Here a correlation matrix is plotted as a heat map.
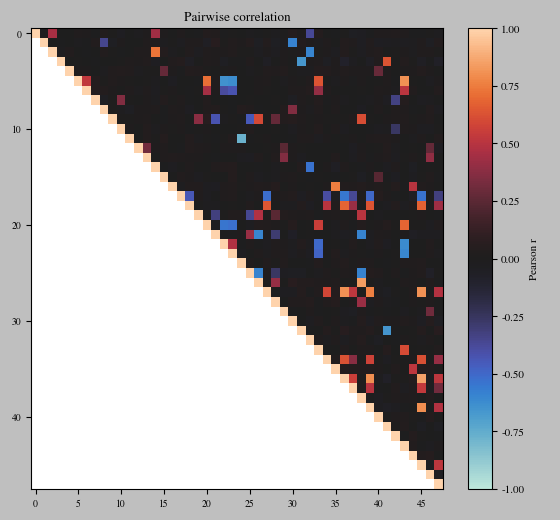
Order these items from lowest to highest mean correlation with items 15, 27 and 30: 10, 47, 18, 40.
10, 40, 47, 18
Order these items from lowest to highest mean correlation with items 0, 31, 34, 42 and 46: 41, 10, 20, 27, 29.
41, 10, 20, 29, 27
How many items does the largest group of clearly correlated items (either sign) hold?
9
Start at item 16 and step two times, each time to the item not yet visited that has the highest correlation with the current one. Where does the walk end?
44
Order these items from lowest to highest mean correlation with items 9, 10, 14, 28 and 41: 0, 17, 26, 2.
17, 0, 2, 26
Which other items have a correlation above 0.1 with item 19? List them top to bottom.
9, 26, 28, 38
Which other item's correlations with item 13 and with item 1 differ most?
30
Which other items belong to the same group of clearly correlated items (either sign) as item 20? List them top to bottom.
5, 6, 22, 23, 33, 43
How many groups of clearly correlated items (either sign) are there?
11
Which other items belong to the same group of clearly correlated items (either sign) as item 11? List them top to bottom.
24
